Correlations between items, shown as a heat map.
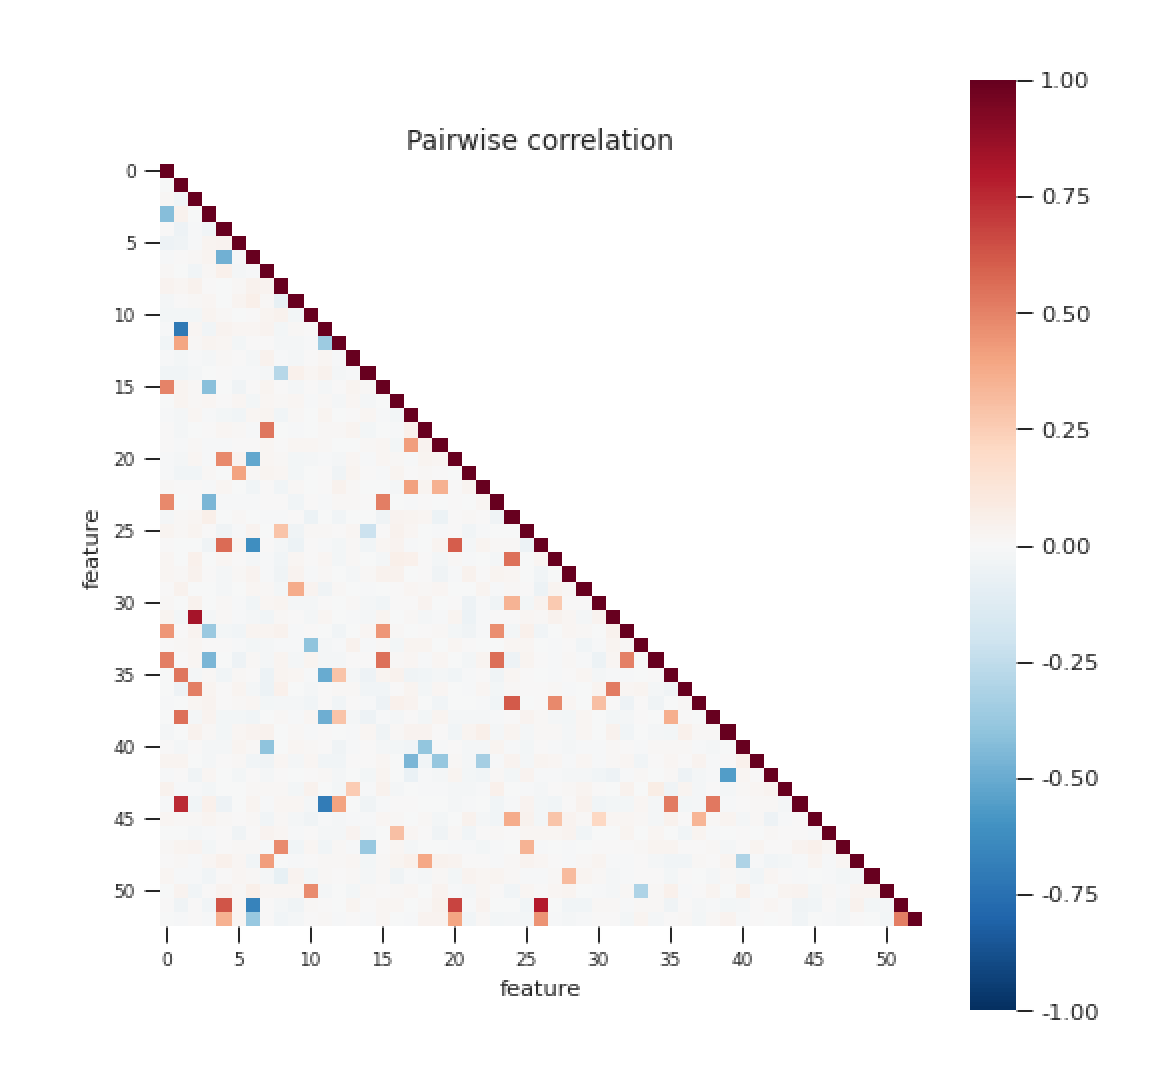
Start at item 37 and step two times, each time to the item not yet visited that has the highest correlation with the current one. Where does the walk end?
27
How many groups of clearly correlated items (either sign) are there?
15
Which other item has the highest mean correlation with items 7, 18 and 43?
48
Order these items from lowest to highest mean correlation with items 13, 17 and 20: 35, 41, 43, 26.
41, 35, 43, 26
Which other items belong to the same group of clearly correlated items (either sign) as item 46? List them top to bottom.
16
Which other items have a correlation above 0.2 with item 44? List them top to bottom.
1, 12, 35, 38
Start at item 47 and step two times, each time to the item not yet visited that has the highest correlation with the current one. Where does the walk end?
25
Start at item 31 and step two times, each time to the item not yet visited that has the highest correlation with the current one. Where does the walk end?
36
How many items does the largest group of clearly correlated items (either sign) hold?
6
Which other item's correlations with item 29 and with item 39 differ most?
42
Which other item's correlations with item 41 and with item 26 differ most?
51
